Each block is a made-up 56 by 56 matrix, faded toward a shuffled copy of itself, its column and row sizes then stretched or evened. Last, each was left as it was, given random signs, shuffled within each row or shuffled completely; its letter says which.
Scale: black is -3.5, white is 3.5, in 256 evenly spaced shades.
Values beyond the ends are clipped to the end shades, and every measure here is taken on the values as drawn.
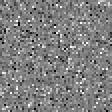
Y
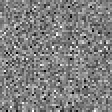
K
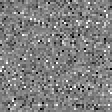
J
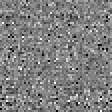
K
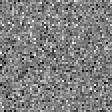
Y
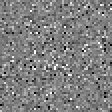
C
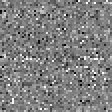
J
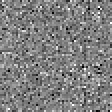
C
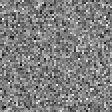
Y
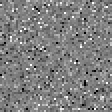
Y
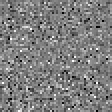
C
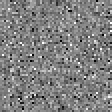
C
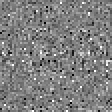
K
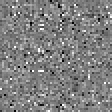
K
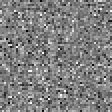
K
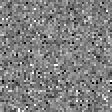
J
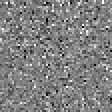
C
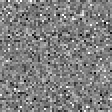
J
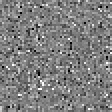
C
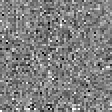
K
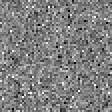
Y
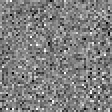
K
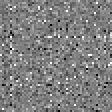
K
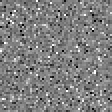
Y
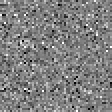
C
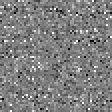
J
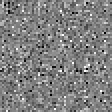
C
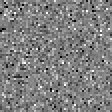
Y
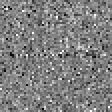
J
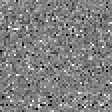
J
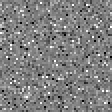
Y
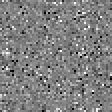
C
